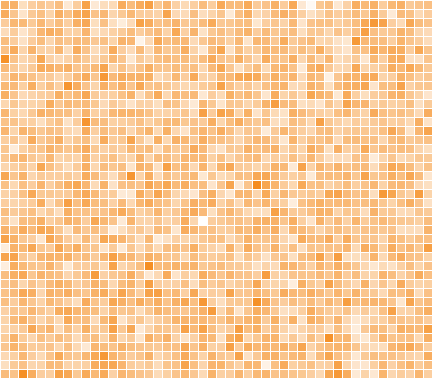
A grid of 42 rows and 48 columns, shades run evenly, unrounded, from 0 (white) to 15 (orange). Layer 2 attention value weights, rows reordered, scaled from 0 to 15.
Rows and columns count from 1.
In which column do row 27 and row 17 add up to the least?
18
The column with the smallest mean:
34
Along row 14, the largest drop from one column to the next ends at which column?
48
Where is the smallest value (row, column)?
25, 23
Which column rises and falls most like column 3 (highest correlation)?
38
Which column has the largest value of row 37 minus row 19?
15
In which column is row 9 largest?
12
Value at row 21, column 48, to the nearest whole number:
4
